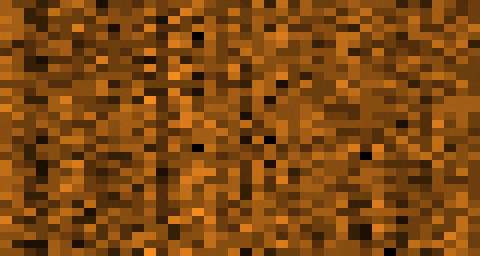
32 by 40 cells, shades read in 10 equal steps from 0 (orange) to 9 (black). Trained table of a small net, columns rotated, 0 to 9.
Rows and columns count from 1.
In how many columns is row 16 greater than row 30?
14
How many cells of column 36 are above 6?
5
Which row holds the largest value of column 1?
7
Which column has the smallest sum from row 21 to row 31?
18
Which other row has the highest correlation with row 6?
28
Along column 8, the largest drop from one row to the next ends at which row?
29
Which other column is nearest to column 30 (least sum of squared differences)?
15
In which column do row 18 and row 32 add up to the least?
13
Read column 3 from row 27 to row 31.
2 7 5 3 8
